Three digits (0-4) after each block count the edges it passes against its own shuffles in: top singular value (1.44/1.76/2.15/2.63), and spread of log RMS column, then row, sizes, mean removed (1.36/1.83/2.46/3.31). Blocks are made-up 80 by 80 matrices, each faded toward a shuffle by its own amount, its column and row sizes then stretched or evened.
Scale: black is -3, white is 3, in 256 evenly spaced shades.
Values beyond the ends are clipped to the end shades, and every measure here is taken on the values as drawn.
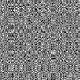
4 2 2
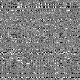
3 0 4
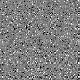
3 1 1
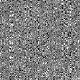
3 3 1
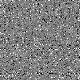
2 0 1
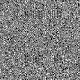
2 1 0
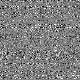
0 0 4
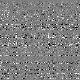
0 2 4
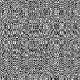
4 2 0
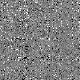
0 3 2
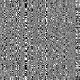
4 4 1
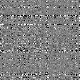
1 3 4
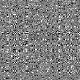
3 2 3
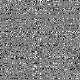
0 3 4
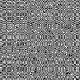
4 1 0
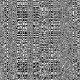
4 4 1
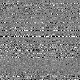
3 0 4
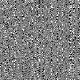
2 3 0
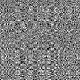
4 0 2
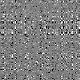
4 3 3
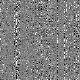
0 4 0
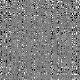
1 4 3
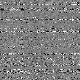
1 1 4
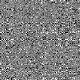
3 2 3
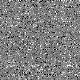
0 0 3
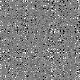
2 3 2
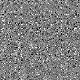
2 2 2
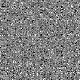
2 1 2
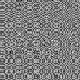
4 1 1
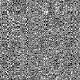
3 3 1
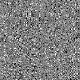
2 2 0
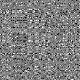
3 0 3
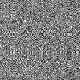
3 0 1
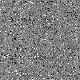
1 0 2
